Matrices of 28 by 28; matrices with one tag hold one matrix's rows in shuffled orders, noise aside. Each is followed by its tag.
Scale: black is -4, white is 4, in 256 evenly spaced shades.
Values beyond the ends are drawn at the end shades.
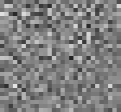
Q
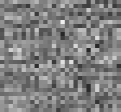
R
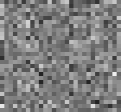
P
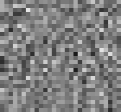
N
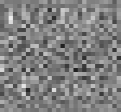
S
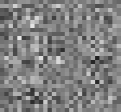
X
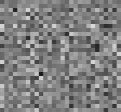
P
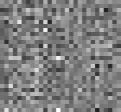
X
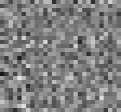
N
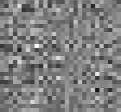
X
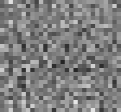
S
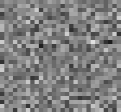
P
